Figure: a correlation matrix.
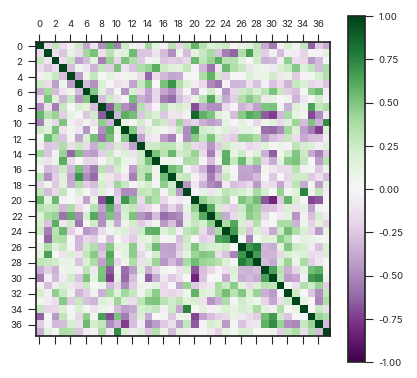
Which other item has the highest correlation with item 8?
35
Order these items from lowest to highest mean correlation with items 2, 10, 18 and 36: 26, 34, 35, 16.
34, 26, 16, 35
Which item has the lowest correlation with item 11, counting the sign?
36
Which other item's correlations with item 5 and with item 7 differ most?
17
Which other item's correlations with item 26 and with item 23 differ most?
27
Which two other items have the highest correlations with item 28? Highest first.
26, 27
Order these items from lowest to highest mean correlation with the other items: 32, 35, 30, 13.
30, 35, 13, 32
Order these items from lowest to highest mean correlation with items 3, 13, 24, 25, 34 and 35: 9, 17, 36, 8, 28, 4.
9, 4, 36, 28, 17, 8
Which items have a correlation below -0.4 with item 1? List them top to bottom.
17, 24, 25
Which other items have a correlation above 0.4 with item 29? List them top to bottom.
8, 30, 35, 36
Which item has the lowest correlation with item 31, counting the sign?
11
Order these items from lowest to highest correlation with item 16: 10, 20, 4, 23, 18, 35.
23, 4, 20, 35, 10, 18
